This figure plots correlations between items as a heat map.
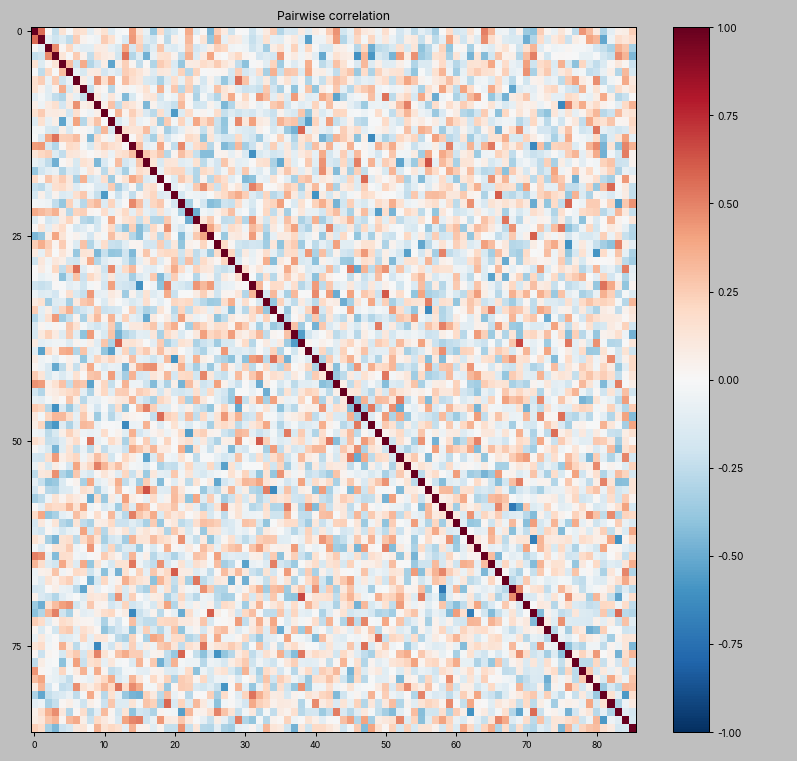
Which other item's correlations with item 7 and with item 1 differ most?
39
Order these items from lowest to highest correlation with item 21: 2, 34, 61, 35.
2, 61, 34, 35
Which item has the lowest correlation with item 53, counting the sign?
27
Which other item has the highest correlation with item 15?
84
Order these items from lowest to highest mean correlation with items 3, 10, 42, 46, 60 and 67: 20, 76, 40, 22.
20, 76, 22, 40
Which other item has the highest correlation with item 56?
16
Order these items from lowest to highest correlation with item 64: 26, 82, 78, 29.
29, 82, 78, 26
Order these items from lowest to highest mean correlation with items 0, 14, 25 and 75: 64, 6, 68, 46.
46, 6, 68, 64
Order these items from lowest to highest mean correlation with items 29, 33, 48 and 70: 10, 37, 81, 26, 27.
26, 10, 37, 27, 81
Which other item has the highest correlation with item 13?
3
